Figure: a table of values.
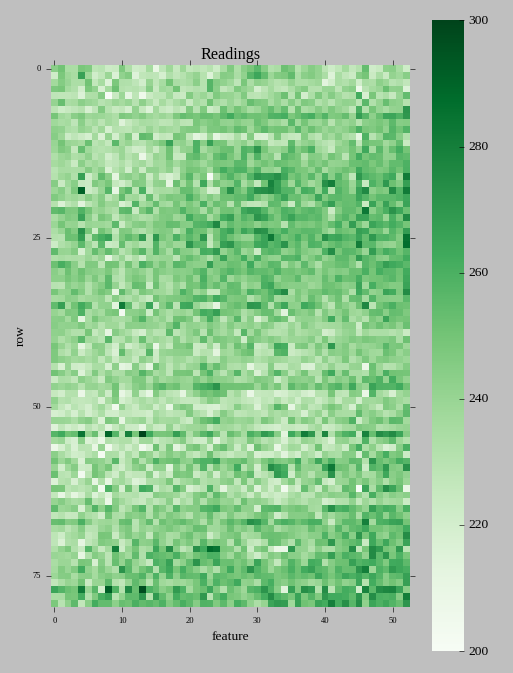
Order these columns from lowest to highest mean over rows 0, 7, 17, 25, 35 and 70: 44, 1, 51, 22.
1, 44, 51, 22
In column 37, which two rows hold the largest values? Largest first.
54, 77
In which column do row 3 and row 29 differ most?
52
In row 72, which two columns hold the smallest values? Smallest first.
4, 30
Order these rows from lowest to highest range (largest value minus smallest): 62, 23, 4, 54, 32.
32, 23, 4, 62, 54
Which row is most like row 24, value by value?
22
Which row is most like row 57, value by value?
49
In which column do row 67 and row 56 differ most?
29
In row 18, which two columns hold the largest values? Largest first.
4, 52
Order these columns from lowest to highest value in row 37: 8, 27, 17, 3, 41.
17, 8, 3, 27, 41
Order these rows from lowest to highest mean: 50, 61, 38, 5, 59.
50, 61, 5, 38, 59
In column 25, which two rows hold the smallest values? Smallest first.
62, 10
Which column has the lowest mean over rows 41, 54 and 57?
7
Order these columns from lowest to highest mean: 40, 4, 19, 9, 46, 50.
9, 4, 19, 40, 46, 50
